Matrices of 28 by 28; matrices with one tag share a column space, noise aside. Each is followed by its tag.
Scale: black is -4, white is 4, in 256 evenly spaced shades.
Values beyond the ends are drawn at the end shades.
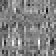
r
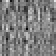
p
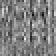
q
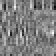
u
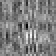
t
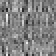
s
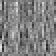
t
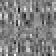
s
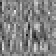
t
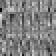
s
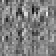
q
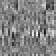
u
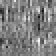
p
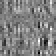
r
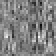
t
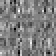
r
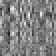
q
